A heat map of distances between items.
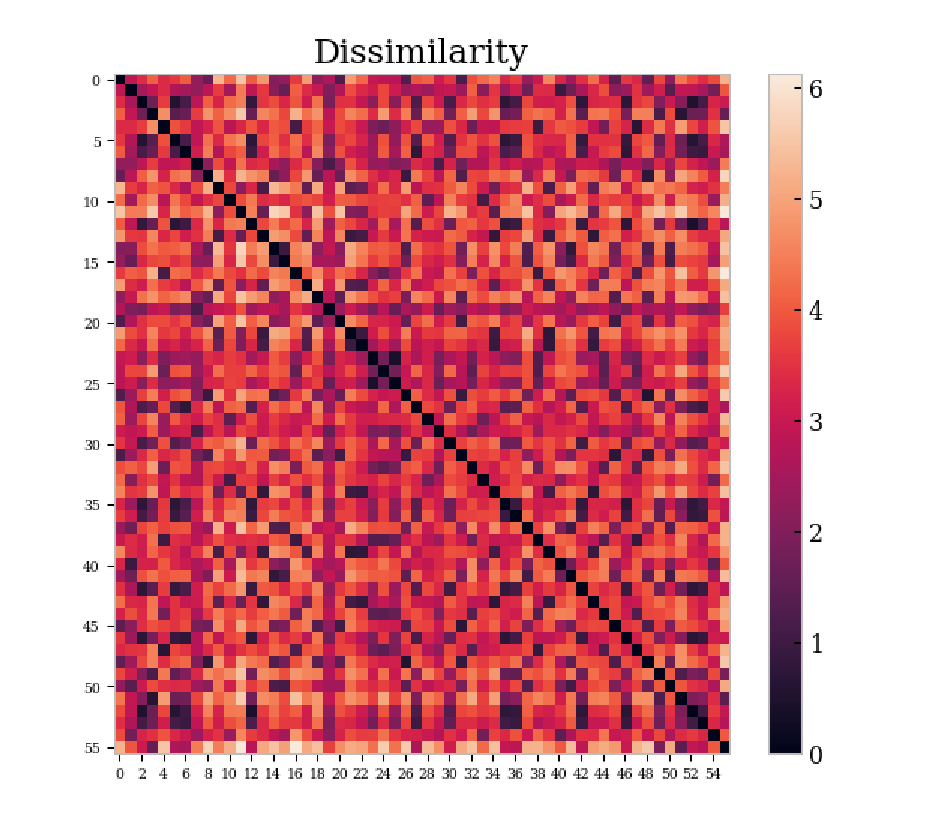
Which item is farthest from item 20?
11
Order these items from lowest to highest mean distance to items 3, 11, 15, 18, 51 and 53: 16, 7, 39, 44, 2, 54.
2, 7, 54, 39, 44, 16
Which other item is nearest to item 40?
1
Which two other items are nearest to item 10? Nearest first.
33, 28
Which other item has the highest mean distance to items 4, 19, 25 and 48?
55
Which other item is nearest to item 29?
7
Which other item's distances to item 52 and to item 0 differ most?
12
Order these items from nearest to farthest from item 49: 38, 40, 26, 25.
25, 40, 38, 26
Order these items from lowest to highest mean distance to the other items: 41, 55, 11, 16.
41, 16, 11, 55
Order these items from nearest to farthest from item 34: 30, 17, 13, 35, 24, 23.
13, 17, 23, 24, 35, 30
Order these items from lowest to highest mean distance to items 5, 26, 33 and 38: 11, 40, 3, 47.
47, 40, 3, 11
